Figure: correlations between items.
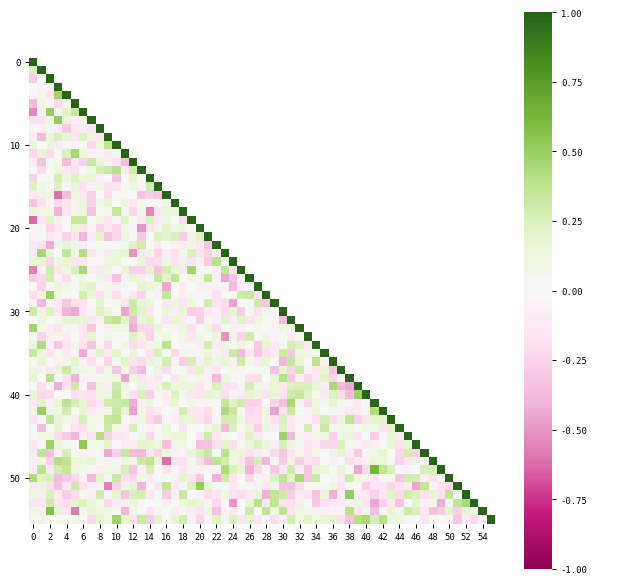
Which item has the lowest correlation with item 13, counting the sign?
20
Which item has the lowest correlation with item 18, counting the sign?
14
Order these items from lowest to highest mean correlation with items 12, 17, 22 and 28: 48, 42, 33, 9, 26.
42, 48, 9, 33, 26
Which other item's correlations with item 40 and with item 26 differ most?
10
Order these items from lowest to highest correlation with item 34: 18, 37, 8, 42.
37, 18, 8, 42
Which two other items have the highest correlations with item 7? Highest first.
3, 12
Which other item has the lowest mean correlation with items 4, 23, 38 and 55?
12
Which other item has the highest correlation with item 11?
5
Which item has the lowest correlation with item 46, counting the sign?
51
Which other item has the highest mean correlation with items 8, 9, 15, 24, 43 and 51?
35
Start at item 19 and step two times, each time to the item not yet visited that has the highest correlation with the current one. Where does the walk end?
6
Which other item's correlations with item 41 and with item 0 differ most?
25
